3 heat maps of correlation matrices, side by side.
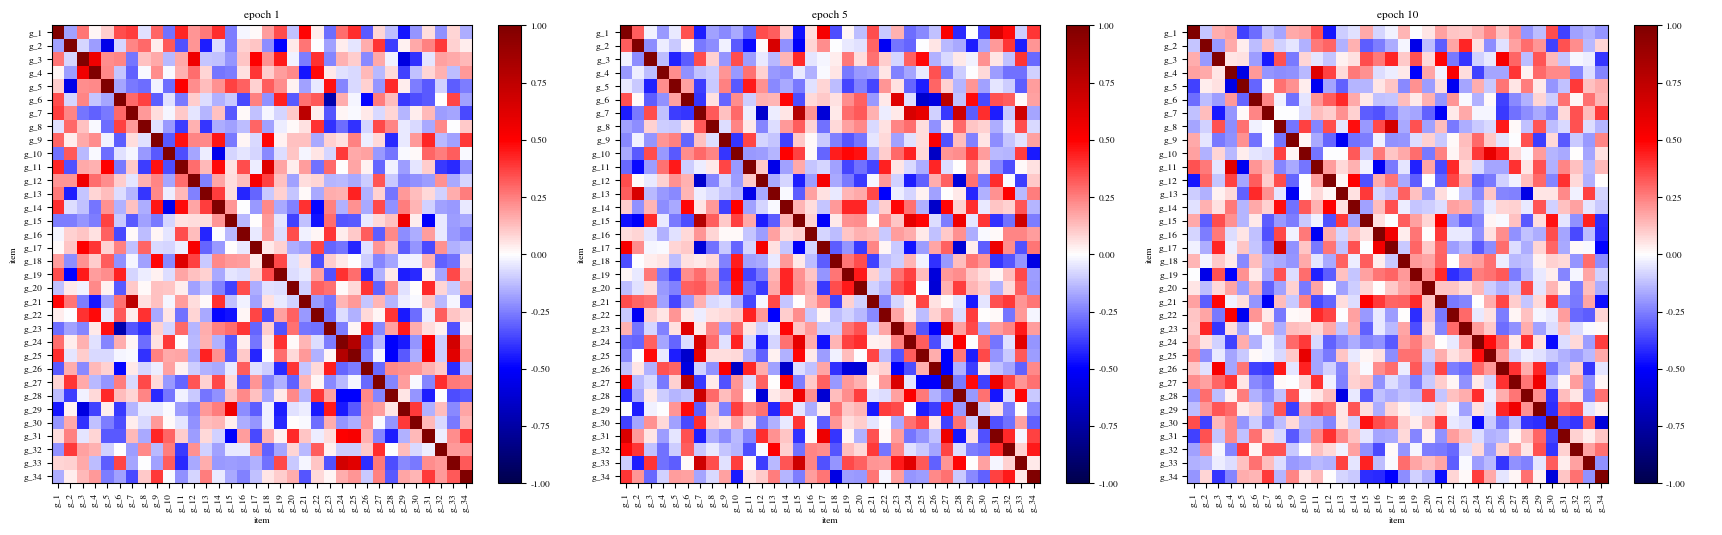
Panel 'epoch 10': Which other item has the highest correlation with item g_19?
g_21
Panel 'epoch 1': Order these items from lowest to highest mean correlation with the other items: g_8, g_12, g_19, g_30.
g_30, g_8, g_19, g_12
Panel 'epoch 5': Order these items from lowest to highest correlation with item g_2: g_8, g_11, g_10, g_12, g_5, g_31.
g_11, g_10, g_8, g_5, g_12, g_31
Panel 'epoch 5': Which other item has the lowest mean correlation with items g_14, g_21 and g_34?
g_18
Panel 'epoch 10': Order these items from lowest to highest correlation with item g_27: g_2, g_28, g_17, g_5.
g_17, g_5, g_2, g_28
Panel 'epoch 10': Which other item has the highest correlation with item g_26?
g_3
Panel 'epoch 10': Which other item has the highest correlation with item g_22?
g_4
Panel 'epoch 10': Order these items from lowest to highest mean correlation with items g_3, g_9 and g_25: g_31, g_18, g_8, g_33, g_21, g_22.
g_31, g_33, g_22, g_8, g_18, g_21
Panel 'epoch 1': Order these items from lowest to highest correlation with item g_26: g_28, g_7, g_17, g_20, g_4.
g_17, g_7, g_4, g_28, g_20
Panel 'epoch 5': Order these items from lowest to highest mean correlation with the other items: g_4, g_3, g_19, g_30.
g_4, g_30, g_3, g_19
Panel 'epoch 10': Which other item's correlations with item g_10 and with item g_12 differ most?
g_25
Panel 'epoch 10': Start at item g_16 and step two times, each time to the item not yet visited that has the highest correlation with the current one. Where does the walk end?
g_8
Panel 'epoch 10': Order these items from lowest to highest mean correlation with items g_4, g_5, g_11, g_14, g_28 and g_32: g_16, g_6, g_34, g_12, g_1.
g_16, g_1, g_6, g_34, g_12
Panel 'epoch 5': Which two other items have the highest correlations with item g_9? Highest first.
g_26, g_11
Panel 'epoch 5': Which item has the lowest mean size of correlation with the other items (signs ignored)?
g_16
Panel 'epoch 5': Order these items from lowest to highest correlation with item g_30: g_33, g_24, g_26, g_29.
g_29, g_26, g_33, g_24
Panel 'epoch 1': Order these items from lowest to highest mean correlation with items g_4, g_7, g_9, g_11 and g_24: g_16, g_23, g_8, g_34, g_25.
g_8, g_23, g_34, g_16, g_25
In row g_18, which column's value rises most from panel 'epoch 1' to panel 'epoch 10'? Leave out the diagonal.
g_33
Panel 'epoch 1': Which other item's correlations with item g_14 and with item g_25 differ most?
g_24
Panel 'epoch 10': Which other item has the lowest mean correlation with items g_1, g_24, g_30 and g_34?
g_12
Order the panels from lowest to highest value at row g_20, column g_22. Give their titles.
epoch 5, epoch 10, epoch 1
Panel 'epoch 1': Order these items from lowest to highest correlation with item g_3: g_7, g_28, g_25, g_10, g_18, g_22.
g_7, g_10, g_28, g_25, g_18, g_22
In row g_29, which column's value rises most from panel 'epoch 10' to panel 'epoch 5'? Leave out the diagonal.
g_23
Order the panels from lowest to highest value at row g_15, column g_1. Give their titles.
epoch 5, epoch 1, epoch 10
